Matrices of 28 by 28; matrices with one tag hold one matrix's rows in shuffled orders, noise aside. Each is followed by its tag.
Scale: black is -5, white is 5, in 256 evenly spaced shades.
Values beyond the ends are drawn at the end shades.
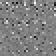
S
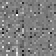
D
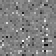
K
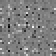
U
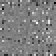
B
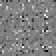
K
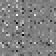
D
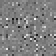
S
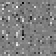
D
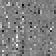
D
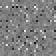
S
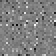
S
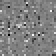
U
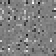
U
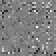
B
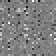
U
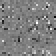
B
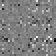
B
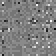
B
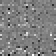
U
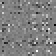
B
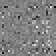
B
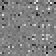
B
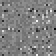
B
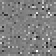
B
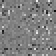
B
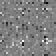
K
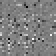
U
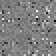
B
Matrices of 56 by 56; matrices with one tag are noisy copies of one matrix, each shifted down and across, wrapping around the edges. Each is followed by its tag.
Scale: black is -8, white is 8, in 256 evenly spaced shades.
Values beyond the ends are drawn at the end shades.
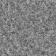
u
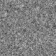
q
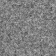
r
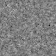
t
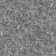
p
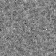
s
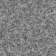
t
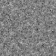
t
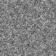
t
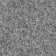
p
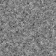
t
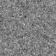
s
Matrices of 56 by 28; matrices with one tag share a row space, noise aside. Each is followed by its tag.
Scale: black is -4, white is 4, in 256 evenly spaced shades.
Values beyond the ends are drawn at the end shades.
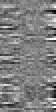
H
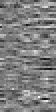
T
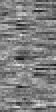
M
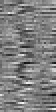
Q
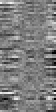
H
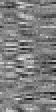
Q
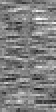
M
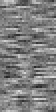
M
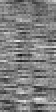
M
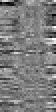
H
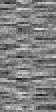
M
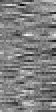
Q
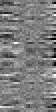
H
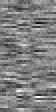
M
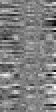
H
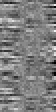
H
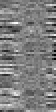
H
